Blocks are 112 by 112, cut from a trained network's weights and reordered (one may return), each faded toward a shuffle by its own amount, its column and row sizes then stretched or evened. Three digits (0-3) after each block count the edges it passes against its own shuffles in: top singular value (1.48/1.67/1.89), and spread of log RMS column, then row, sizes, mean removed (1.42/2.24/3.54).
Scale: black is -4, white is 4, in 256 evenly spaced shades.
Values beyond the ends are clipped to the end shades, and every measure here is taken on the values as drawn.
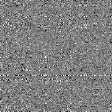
3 2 2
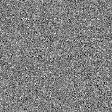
0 1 1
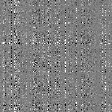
1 3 2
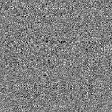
3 1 2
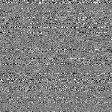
2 0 3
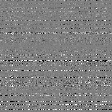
2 1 3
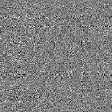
2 2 2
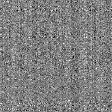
2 0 2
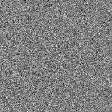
2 1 0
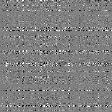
3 2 3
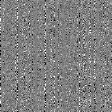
0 3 1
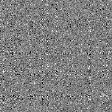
1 2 2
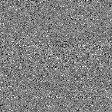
0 0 2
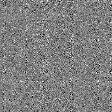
0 2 1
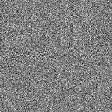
3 1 1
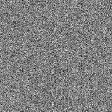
1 1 0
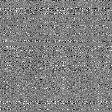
1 1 3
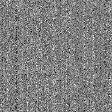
1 2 0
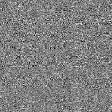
3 1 2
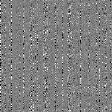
1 3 1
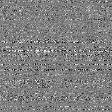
0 1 3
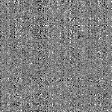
2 2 2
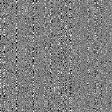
3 3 1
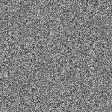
3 1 0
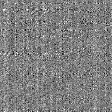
3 1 2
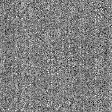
1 1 1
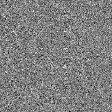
1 1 1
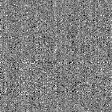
1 1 2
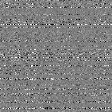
1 1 3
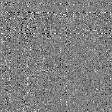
0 2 2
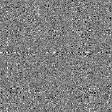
1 2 2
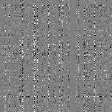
1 3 2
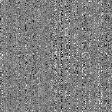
0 3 1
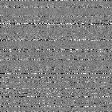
3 1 3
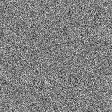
0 0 0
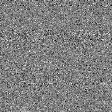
0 0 2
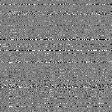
3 1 3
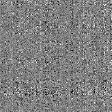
1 2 2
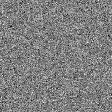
2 0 0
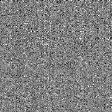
0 1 2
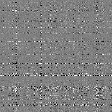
3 2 3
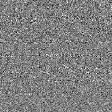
1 0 2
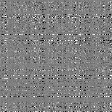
1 2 3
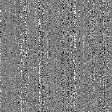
1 3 1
